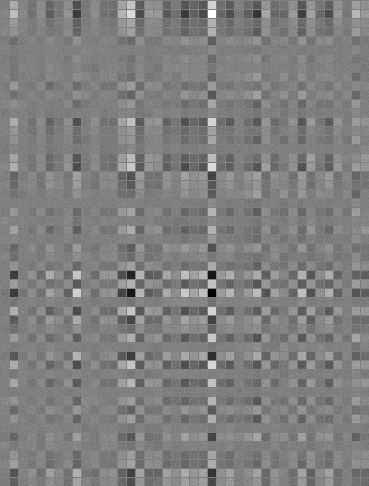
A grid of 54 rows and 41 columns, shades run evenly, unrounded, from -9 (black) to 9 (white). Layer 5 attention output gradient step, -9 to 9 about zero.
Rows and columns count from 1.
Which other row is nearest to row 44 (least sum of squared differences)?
6
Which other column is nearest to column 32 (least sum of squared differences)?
36
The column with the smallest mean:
29
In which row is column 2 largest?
2
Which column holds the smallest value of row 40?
24
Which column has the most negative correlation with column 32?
40
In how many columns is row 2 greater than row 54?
17
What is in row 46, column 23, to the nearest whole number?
1
